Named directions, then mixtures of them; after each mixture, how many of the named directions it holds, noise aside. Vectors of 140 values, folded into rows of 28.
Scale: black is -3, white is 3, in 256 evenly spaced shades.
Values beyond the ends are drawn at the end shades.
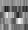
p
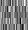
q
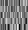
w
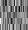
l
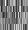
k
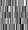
one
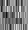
two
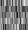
four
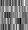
three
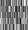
three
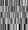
one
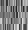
three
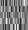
three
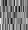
one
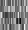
four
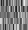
four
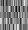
four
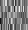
one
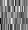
one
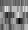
one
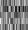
three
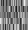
four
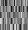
two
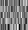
one
